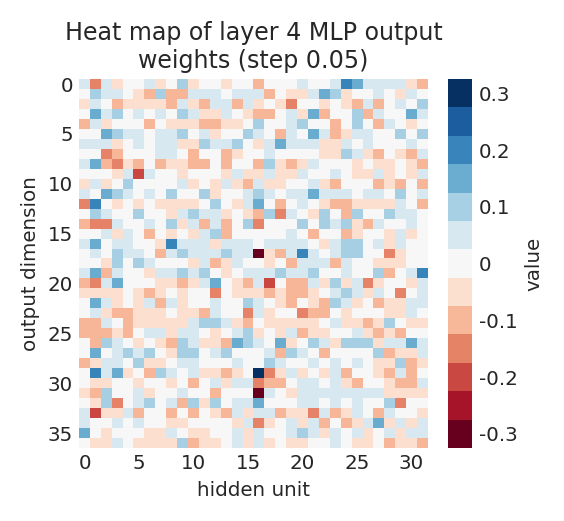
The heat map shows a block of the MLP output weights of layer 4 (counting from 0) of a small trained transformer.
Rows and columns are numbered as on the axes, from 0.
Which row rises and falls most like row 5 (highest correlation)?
11
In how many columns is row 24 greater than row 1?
9
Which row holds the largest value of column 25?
0
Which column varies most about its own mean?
16
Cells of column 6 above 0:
9
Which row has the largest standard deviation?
29
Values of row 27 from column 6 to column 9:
0.1 0 -0.05 0.1
